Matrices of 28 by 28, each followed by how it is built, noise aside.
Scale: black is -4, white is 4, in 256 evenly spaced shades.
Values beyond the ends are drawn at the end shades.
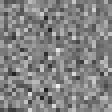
repeating rows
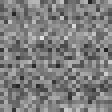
repeating columns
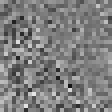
lower triangular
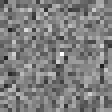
blocks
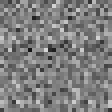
repeating columns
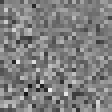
lower triangular
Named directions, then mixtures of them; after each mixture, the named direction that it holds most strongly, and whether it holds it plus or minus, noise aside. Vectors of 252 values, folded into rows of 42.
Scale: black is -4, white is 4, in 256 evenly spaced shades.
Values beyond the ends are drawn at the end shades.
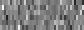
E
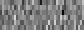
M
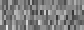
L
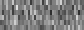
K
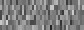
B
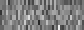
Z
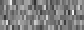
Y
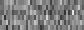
Y, plus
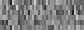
Y, minus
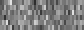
Y, plus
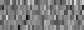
E, minus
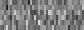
L, plus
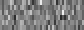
M, minus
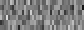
K, plus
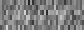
L, plus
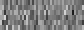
L, plus
